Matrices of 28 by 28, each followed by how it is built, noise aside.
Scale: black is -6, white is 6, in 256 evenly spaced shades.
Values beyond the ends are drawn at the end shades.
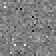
sparse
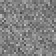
Toeplitz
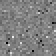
sparse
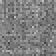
blocks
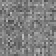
blocks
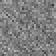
Toeplitz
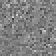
block diagonal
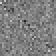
banded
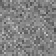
Toeplitz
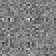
low rank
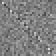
diagonal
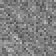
Toeplitz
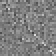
diagonal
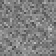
Toeplitz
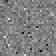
sparse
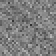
Toeplitz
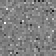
sparse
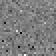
sparse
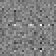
low rank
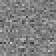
low rank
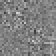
block diagonal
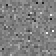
sparse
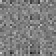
low rank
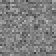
blocks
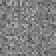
blocks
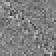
banded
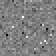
sparse
